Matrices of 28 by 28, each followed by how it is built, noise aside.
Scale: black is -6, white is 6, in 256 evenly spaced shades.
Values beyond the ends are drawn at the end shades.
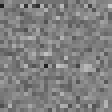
uneven rows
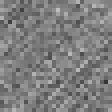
Hankel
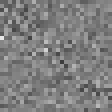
block diagonal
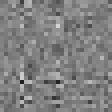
low rank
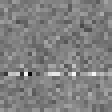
uneven rows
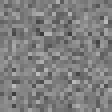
low rank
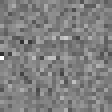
uneven rows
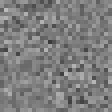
block diagonal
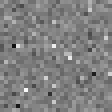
sparse
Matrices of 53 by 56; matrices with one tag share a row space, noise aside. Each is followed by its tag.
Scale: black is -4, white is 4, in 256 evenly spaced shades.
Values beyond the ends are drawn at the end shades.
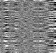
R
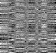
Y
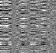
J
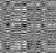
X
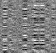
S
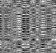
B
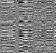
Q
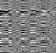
J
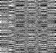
Y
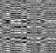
X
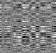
B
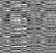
X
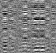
S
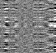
R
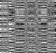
Y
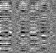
J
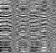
J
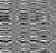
J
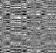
X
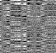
X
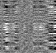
R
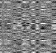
B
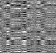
X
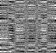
Y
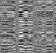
Q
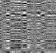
X
